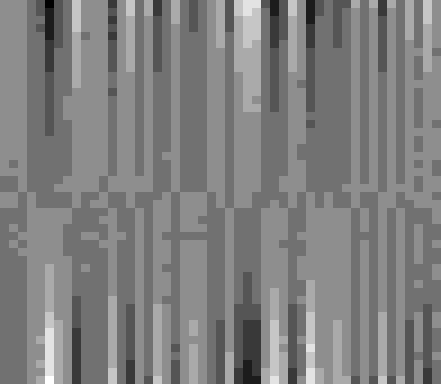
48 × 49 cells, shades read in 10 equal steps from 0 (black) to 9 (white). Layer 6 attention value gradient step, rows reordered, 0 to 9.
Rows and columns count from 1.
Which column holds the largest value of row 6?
28
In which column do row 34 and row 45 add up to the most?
6
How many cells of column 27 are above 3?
38
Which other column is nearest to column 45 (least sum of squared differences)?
39
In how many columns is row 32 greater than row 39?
9
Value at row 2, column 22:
3
